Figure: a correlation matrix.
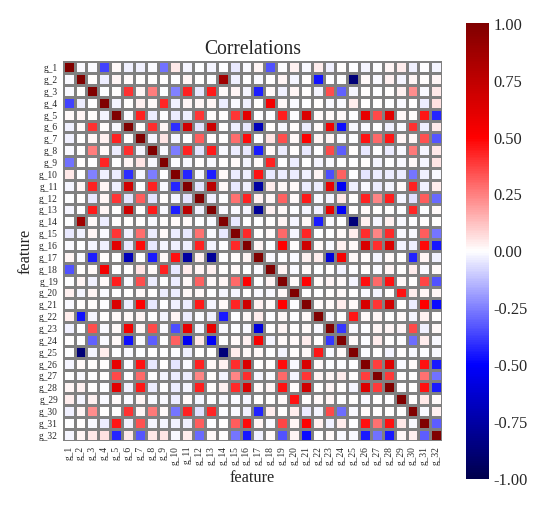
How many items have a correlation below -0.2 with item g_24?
7
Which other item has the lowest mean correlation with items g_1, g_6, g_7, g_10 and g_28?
g_32
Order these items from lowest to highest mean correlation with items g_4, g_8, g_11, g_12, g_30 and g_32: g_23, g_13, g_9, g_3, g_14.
g_14, g_9, g_3, g_23, g_13
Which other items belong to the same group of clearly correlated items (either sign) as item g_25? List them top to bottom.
g_2, g_14, g_22
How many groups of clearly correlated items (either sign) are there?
5
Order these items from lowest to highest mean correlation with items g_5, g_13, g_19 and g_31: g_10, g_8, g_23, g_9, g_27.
g_10, g_9, g_8, g_23, g_27
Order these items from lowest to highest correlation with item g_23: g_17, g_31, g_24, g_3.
g_17, g_24, g_31, g_3
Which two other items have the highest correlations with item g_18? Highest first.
g_4, g_9
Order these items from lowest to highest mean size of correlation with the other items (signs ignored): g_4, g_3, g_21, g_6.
g_4, g_3, g_6, g_21
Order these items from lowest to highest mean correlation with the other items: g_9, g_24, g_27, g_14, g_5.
g_24, g_14, g_9, g_27, g_5
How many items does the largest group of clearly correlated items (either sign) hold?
12
